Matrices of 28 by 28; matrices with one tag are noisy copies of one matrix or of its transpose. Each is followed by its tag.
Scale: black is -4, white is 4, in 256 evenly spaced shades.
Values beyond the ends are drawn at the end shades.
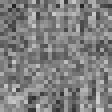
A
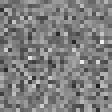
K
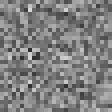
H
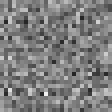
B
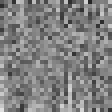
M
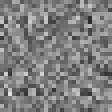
B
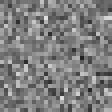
B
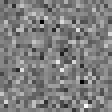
K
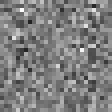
B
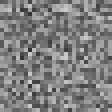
H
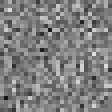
H
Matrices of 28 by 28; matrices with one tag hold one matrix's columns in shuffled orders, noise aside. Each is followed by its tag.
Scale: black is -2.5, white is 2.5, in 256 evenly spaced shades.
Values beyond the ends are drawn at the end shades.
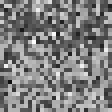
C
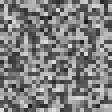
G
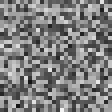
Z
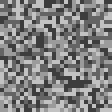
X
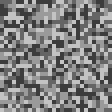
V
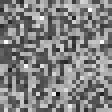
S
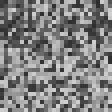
C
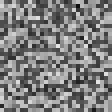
V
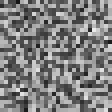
X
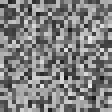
G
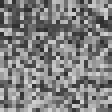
C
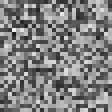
V
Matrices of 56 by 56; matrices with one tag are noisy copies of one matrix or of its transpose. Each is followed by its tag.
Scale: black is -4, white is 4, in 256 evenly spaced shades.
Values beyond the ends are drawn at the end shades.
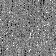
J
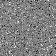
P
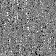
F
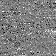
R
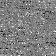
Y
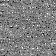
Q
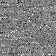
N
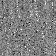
N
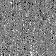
R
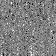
R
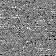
F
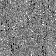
Y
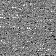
F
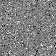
P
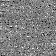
Q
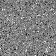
P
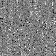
N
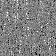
F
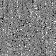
N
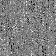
Y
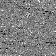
Y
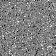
P
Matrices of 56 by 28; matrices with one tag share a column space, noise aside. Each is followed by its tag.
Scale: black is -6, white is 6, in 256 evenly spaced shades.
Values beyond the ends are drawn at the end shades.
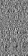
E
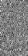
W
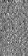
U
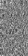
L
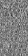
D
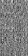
U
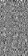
W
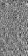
W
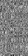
E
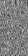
L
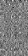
W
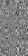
L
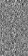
W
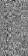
W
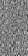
L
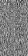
W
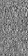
D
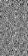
W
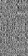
U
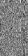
U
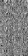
U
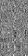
E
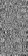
E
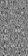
L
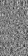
L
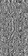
U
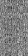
U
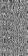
U
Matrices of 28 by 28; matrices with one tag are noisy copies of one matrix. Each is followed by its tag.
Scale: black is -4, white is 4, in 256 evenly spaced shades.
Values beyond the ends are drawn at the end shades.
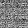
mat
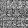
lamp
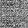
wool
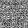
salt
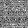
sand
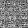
mat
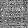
sand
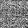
lamp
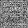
sand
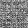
salt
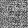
sand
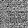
sand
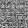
salt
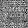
sand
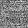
sand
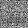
sand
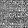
sand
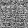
salt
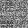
wool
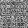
salt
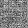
sand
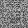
sand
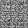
salt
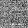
sand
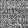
lamp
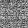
mat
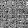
lamp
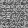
salt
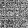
wool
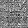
sand
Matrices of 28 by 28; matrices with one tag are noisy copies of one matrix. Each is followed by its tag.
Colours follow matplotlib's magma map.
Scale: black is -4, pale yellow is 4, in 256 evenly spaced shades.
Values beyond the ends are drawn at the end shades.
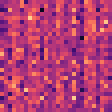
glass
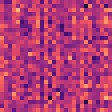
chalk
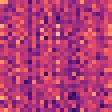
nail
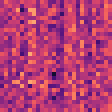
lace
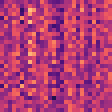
lace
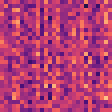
chalk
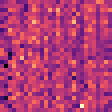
glass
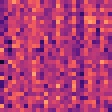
glass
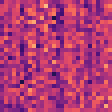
lace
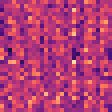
glass
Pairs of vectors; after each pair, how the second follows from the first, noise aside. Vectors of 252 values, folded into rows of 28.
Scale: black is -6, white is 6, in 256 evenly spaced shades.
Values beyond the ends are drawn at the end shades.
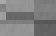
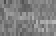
negated, partly zeroed.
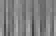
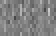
wrapped around, negated, partly zeroed.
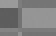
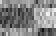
reversed, negated, scaled up.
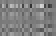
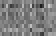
negated.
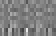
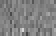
negated, partly zeroed.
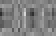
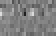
negated, partly zeroed.
